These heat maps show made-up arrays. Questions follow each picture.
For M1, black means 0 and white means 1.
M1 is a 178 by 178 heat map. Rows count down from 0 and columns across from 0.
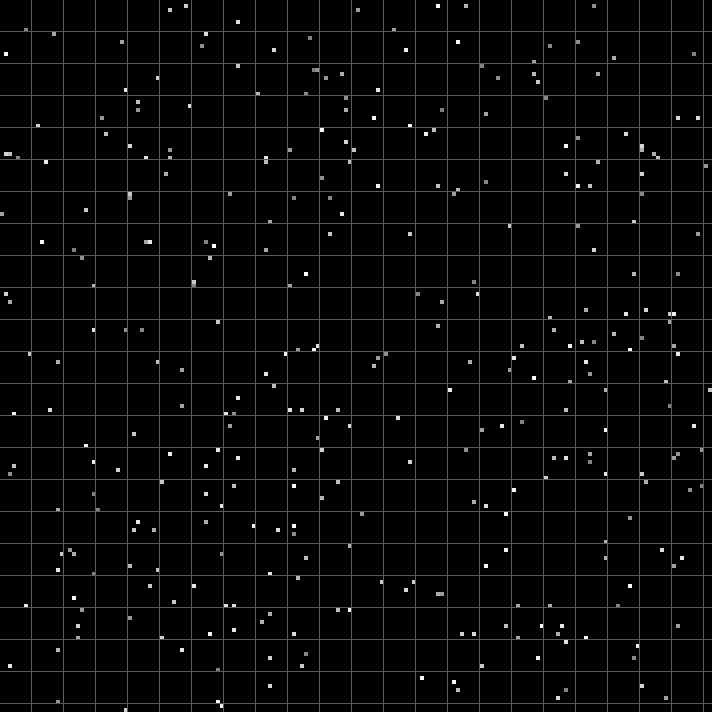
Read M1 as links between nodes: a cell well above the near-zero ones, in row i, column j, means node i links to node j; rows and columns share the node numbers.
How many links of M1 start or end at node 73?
9
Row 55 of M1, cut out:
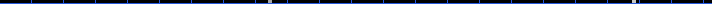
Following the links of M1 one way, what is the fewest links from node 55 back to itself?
6
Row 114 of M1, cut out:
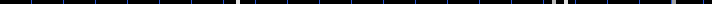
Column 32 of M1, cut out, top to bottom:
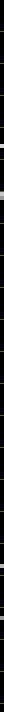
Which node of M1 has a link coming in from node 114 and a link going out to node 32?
node 141
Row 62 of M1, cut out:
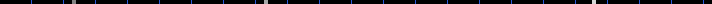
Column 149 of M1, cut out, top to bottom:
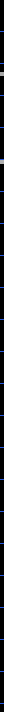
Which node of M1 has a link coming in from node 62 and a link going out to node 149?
node 18
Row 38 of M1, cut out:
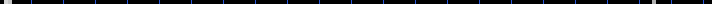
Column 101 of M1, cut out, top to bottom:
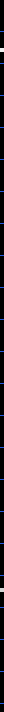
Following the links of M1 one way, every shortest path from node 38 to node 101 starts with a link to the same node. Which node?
node 1
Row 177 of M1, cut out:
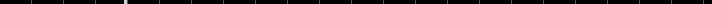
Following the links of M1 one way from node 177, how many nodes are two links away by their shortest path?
2
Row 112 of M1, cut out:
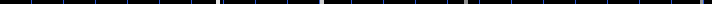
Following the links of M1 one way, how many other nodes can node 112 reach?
10
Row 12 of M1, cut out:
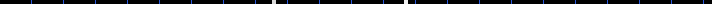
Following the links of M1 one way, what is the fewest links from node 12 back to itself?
5
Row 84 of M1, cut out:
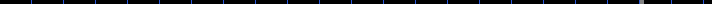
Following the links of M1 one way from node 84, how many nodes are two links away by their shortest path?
1
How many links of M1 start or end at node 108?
2
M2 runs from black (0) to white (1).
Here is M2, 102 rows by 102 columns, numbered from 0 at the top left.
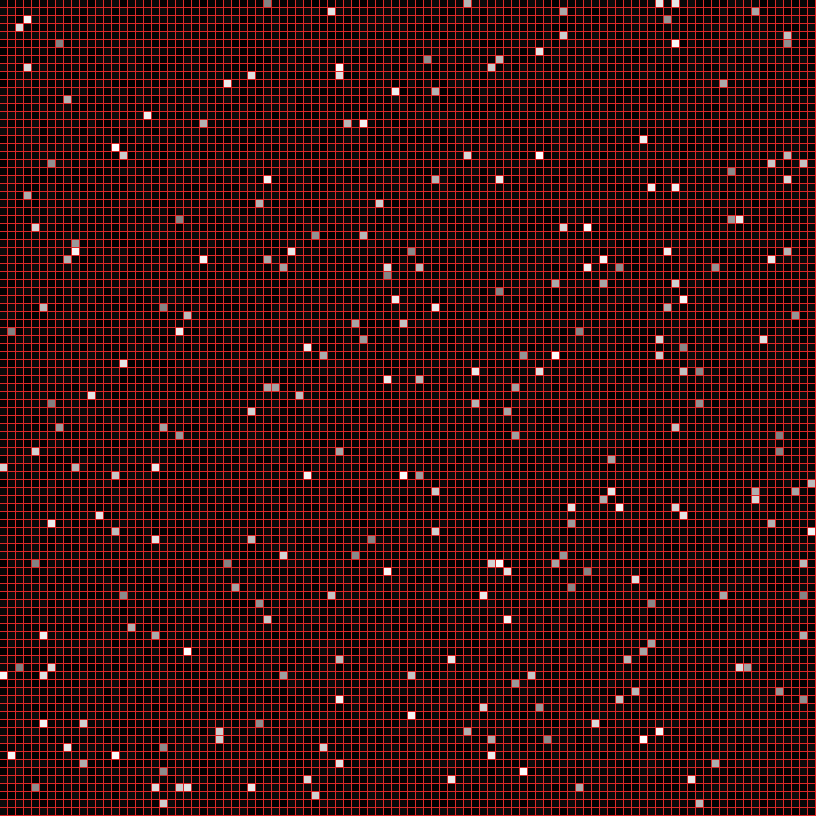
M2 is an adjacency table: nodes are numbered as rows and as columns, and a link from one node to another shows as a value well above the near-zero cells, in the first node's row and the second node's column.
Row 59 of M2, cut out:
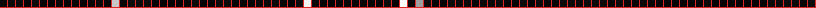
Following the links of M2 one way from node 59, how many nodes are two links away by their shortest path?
7
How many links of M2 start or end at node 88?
2
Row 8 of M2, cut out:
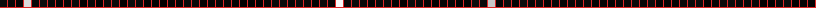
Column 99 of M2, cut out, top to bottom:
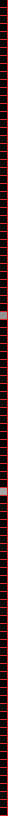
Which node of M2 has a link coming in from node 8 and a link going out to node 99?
node 61
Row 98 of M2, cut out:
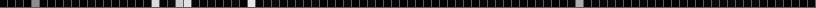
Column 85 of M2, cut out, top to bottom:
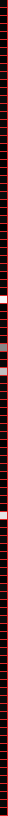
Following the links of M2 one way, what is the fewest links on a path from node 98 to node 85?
4
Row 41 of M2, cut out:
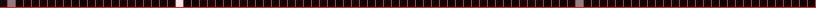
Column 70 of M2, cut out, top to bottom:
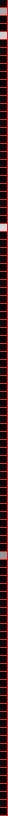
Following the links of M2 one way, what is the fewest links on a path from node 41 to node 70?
2
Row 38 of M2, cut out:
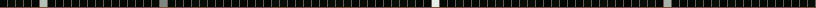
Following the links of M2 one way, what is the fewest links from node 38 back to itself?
3
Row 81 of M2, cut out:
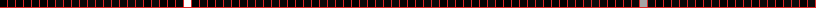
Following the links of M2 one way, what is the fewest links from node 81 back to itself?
2
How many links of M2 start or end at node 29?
3
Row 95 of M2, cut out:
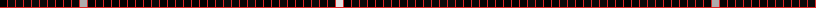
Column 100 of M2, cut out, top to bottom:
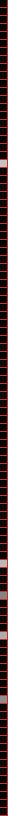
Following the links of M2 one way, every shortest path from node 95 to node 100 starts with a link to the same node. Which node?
node 10
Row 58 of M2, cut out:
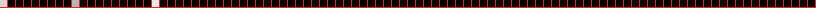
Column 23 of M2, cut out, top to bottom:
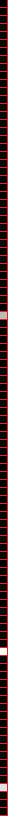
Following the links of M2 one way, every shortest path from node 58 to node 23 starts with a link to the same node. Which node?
node 19
